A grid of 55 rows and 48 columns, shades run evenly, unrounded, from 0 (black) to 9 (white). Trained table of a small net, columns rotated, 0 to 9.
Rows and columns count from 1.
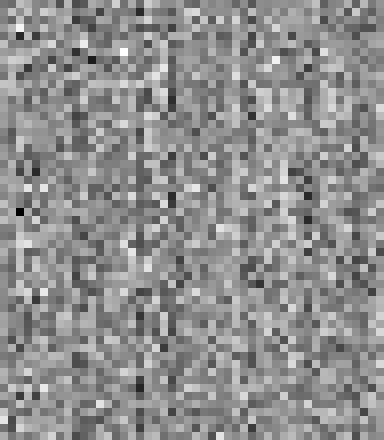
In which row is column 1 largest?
53
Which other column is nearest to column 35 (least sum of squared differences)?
43
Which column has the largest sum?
30
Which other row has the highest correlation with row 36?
33
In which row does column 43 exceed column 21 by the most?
15
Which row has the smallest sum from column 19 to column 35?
36
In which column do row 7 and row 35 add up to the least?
10
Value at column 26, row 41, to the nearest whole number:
3
